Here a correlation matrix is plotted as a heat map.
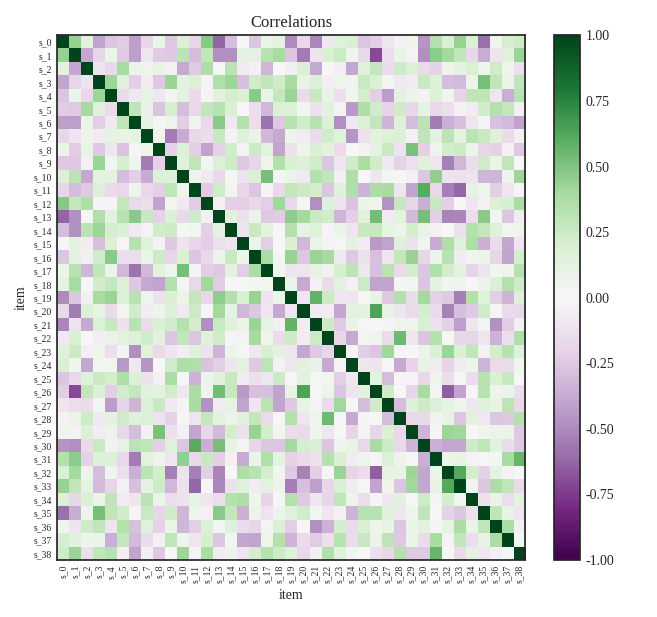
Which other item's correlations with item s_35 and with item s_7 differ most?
s_9
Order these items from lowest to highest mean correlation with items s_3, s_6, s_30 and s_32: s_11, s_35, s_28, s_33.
s_33, s_28, s_11, s_35
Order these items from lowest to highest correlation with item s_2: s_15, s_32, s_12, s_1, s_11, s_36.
s_1, s_11, s_15, s_32, s_36, s_12
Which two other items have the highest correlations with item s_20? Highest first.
s_26, s_13
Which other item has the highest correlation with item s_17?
s_10
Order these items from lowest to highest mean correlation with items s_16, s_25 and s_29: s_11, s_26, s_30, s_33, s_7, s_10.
s_11, s_30, s_26, s_7, s_10, s_33
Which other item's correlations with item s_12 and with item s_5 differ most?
s_0
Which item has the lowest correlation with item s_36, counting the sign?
s_21
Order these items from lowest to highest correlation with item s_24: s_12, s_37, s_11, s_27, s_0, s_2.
s_2, s_12, s_37, s_27, s_0, s_11
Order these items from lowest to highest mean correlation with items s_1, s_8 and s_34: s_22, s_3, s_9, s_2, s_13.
s_13, s_9, s_3, s_2, s_22
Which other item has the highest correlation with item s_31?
s_38
